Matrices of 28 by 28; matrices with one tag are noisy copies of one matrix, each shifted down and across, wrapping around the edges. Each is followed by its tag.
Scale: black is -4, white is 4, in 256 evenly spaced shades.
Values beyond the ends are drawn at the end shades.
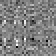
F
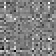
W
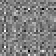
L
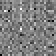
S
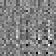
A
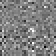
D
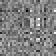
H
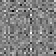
L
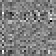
F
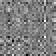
L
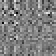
A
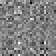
D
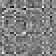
W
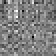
H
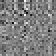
A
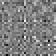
L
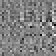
A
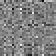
W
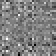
D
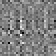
A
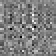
A
